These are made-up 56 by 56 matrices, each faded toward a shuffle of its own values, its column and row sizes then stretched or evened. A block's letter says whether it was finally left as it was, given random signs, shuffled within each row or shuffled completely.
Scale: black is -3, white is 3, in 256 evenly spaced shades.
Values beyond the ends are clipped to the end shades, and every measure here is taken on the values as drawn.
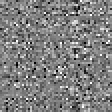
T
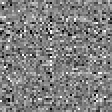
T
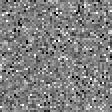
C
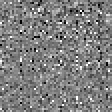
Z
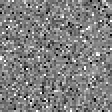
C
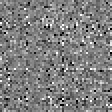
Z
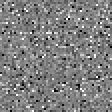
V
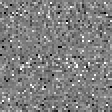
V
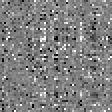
T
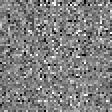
Z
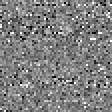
V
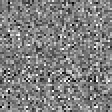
Z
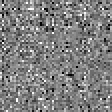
T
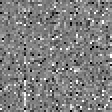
Z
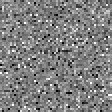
C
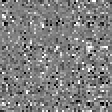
T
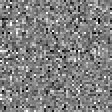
Z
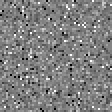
C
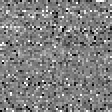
V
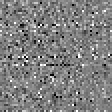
Z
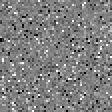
C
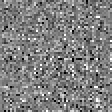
Z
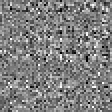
T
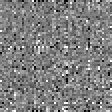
T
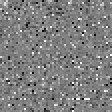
V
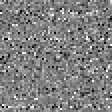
V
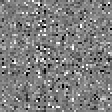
Z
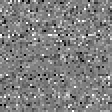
V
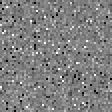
C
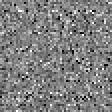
V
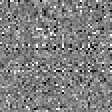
T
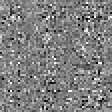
Z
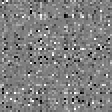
T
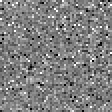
C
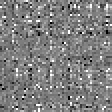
T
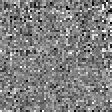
Z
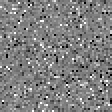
C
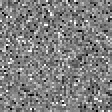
C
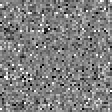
V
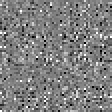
T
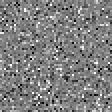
C
